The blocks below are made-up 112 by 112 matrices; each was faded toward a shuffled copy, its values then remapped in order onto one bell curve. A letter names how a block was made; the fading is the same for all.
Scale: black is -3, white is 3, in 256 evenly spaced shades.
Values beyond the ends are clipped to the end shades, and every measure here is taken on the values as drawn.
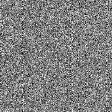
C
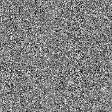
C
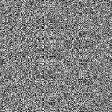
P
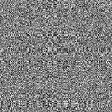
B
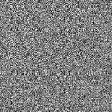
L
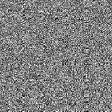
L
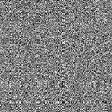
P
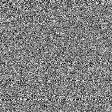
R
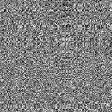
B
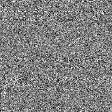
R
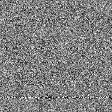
R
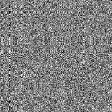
P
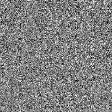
C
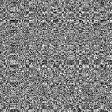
B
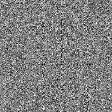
C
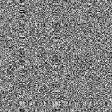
L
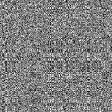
P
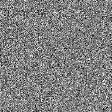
C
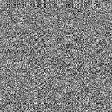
L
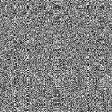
P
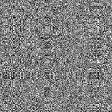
P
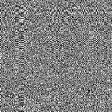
B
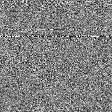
R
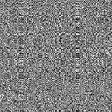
B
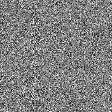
C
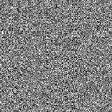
L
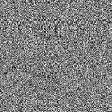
L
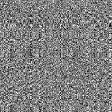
P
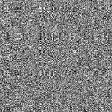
L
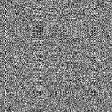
P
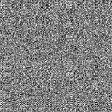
L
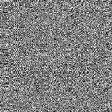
L
